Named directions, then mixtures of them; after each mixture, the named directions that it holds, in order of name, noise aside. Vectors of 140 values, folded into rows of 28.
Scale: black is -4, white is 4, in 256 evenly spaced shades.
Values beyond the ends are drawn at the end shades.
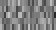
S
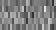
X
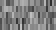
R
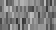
R.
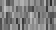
R.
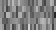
S.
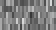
R.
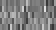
R, X.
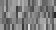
R, S.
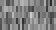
R.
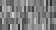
R, X.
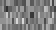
R, X.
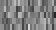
R, S.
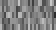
S.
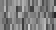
R, S.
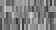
R.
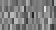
X.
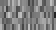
S.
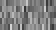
R, X.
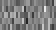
X.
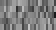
R, S.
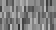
R, X.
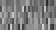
R, X.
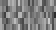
S.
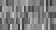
R, X.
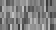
R, X.
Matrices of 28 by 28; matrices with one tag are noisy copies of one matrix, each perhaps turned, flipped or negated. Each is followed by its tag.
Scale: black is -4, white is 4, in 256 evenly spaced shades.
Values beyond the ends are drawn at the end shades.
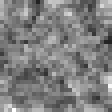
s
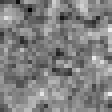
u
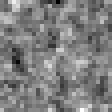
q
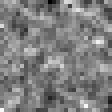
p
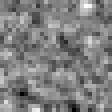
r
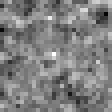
u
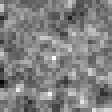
u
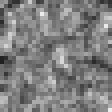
p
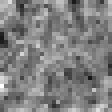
s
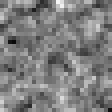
p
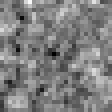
u
